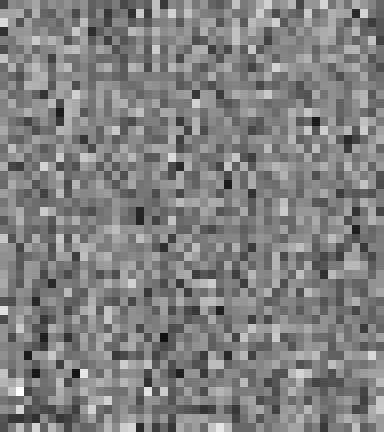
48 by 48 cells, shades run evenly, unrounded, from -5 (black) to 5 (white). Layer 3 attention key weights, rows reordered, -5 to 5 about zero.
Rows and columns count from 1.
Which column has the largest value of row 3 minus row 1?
1
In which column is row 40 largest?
47
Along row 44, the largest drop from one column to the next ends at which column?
4
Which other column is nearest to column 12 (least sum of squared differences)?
48
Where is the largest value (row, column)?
44, 3
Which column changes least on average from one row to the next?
12
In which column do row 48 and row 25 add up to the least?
18
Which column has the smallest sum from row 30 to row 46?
6
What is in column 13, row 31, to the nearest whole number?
-2
